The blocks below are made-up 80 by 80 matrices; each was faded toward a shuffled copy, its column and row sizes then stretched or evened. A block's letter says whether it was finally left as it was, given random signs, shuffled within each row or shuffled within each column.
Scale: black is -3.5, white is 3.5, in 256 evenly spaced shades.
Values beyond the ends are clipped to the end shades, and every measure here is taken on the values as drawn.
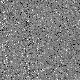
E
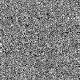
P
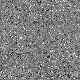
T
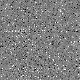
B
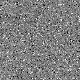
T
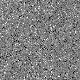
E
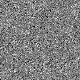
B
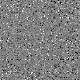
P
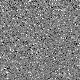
T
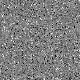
B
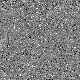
T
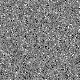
E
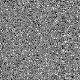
P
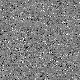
T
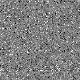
P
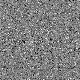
T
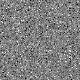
P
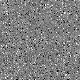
P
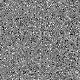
P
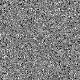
B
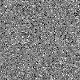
P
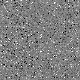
B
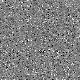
B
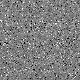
T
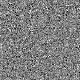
B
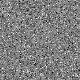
E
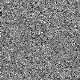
B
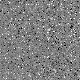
E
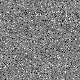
T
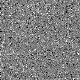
B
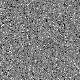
E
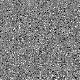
P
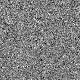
T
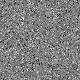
E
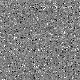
B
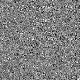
P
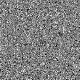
B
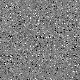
B
